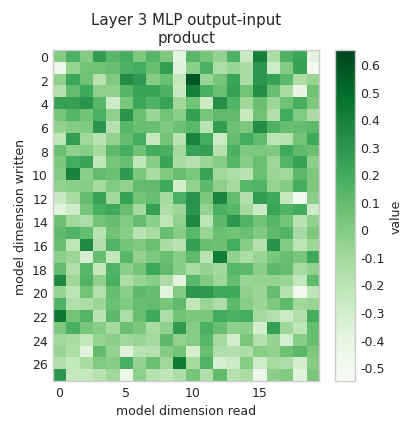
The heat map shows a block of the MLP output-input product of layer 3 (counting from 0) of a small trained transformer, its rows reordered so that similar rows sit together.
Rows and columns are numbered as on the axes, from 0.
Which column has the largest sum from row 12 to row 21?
10
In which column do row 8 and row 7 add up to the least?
12
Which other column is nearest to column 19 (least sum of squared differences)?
14
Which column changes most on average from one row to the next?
18
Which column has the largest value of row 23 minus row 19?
9
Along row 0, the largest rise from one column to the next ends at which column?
15
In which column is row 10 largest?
1
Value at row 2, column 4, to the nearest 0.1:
0
